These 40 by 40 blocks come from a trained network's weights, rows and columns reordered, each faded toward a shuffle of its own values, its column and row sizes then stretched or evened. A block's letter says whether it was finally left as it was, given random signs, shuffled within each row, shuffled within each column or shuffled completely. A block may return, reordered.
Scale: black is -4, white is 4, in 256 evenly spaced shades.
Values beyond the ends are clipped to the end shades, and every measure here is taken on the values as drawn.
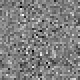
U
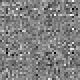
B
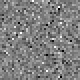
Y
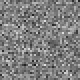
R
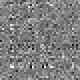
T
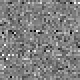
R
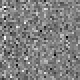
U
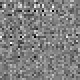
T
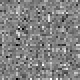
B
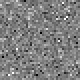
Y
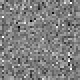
U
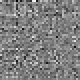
T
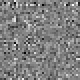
B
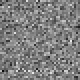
R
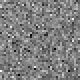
Y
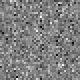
U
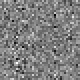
U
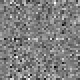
B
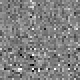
B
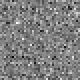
R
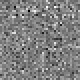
B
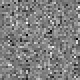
U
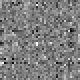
B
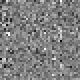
T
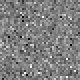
Y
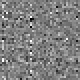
T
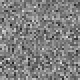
R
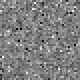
Y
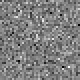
Y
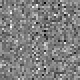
U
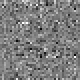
B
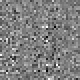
T
